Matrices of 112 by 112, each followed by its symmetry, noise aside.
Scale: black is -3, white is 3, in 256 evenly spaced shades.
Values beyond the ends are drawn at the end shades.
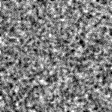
antisymmetric.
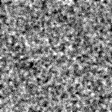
no symmetry.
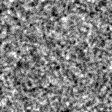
antisymmetric.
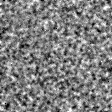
antisymmetric.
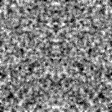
mirrored left to right.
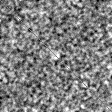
symmetric.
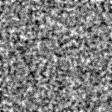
antisymmetric.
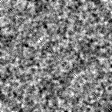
symmetric.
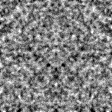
mirrored left to right.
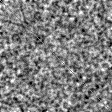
symmetric.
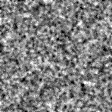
antisymmetric.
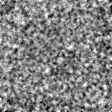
symmetric.
